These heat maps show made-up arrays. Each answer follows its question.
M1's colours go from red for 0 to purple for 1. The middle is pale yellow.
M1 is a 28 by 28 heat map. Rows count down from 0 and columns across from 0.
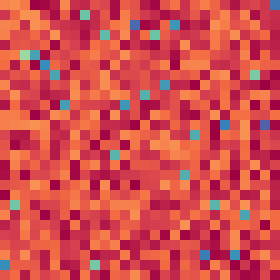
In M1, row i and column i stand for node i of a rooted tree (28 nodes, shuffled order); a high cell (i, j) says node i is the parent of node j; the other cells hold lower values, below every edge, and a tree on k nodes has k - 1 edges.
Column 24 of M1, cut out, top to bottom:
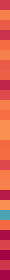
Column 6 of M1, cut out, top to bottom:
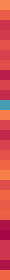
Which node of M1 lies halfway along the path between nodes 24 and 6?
7
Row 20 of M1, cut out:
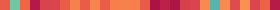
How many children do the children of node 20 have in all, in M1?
2
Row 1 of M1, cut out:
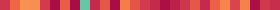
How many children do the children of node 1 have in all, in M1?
1
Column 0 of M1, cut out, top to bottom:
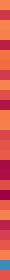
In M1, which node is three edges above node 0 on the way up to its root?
10
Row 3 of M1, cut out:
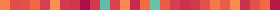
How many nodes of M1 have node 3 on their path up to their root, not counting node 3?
12
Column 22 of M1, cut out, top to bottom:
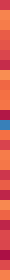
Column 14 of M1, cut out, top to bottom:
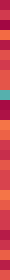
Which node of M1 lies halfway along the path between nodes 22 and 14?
26
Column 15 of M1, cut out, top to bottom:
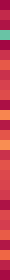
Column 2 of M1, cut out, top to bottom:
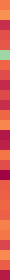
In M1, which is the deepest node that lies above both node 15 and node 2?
5
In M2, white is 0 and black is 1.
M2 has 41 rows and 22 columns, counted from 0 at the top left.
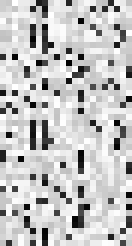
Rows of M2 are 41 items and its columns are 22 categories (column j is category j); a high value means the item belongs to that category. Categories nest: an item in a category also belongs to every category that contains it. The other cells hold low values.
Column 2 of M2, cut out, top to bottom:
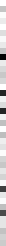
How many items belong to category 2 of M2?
5
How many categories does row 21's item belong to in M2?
4
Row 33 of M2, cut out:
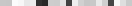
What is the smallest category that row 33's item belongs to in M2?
6
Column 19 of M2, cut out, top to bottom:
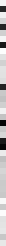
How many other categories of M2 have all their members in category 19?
3
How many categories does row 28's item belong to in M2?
2
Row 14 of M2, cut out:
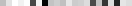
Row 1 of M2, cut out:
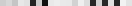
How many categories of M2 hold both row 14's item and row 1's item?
5
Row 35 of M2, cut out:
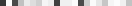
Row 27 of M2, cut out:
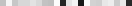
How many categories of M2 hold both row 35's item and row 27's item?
1
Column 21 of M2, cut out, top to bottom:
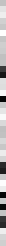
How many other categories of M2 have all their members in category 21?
4
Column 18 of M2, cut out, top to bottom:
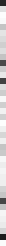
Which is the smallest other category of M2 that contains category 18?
11
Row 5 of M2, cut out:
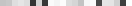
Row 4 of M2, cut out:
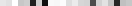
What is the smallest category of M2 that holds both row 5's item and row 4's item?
5
